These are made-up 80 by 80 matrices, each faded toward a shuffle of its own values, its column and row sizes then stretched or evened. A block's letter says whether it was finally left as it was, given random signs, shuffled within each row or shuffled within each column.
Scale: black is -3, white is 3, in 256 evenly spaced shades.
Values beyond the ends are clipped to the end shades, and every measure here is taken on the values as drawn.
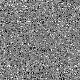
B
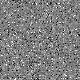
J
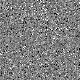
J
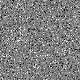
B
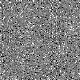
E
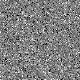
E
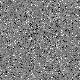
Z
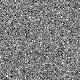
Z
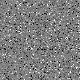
J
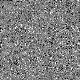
J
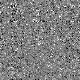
J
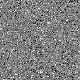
E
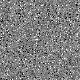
J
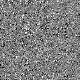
J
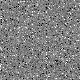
Z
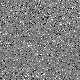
B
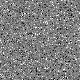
B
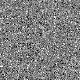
J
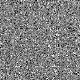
J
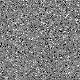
J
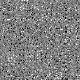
E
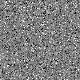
Z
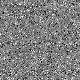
B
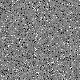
Z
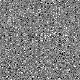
E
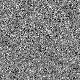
B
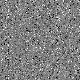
Z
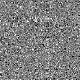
E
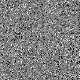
J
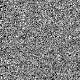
J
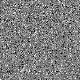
J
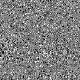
E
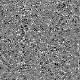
J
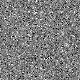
J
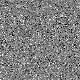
B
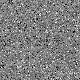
B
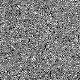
J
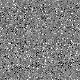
J
